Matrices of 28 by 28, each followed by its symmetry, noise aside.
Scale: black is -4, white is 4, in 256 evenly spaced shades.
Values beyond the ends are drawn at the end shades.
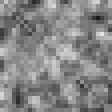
symmetric.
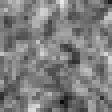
no symmetry.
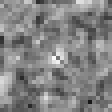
symmetric.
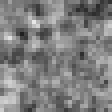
antisymmetric.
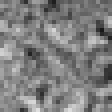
antisymmetric.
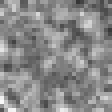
symmetric across the other diagonal.
